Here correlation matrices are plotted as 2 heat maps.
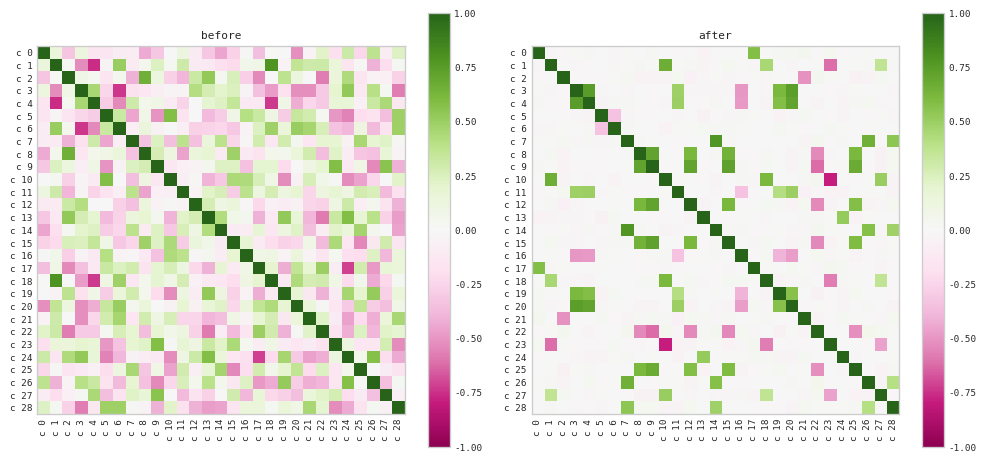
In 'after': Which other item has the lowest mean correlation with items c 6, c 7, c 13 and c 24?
c 5
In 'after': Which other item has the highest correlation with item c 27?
c 10
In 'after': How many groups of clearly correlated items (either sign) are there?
8
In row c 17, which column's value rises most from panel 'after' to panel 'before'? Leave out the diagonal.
c 22
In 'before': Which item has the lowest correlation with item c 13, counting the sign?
c 22
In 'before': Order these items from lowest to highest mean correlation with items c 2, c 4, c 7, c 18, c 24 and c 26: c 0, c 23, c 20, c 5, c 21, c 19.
c 5, c 21, c 20, c 0, c 23, c 19
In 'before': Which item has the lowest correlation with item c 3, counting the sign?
c 6
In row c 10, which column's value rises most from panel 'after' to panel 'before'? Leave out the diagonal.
c 23
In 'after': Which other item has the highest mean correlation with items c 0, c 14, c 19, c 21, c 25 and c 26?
c 7
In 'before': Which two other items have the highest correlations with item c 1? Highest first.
c 18, c 6
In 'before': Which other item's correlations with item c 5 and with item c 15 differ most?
c 23
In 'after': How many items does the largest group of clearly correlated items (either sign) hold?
6
